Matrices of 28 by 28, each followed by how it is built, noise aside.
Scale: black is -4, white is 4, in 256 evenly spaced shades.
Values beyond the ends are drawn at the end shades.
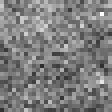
smooth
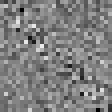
banded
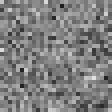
blocks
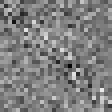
banded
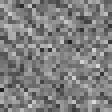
Toeplitz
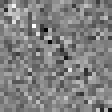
banded
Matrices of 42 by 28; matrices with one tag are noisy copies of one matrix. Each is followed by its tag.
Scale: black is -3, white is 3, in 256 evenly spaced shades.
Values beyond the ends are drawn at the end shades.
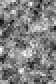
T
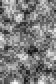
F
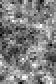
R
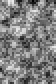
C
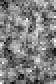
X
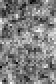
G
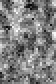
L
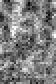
L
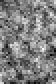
X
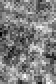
R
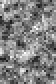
T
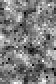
F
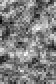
T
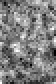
X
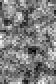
F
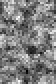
F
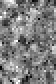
C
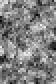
T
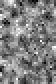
C
